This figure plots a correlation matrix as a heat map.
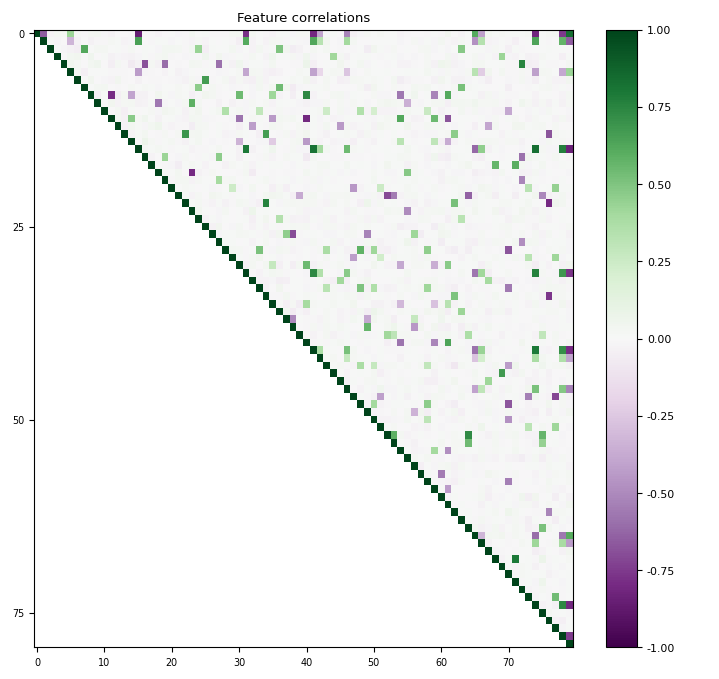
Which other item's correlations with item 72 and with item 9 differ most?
4
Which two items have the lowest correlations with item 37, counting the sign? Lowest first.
38, 49
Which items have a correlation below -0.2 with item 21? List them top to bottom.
39, 52, 53, 64, 75
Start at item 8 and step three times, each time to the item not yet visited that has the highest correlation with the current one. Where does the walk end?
30
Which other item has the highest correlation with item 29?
77
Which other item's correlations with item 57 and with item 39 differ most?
60
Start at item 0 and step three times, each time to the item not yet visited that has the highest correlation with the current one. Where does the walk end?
5
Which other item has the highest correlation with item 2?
7
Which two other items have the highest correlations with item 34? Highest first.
22, 13
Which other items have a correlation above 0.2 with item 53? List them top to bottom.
39, 52, 64, 75
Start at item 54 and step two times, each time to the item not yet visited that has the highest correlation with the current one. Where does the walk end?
59
